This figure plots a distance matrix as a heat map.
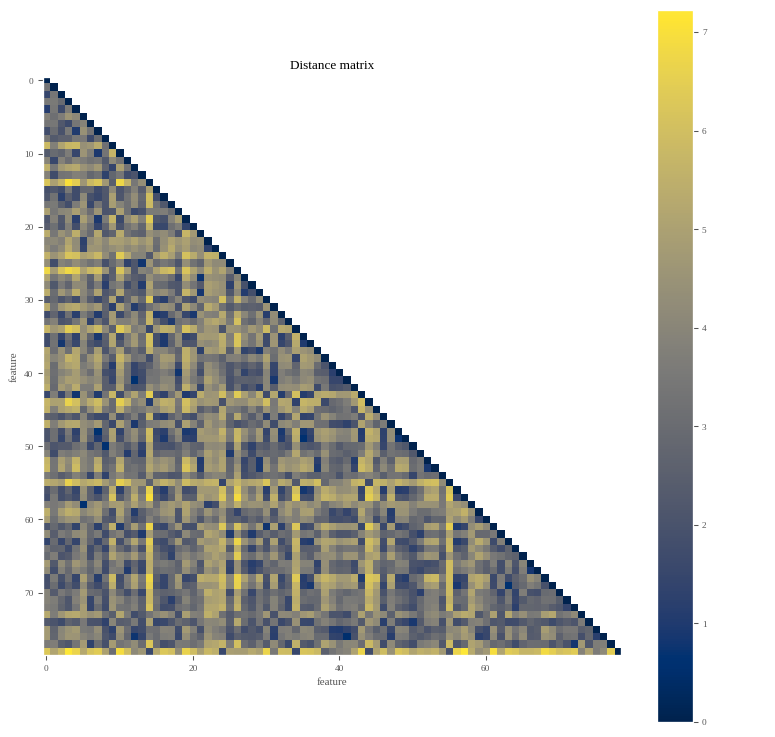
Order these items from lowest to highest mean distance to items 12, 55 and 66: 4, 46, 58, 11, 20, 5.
11, 46, 20, 5, 58, 4
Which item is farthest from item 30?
78
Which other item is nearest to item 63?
69
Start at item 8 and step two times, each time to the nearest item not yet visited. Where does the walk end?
74
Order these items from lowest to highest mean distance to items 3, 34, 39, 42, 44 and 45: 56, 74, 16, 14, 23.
14, 74, 23, 16, 56
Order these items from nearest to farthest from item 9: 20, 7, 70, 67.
67, 70, 20, 7
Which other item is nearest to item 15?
32
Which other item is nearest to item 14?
44
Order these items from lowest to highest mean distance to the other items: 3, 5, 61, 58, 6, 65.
6, 61, 65, 3, 5, 58
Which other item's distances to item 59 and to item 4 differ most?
26
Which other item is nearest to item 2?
36
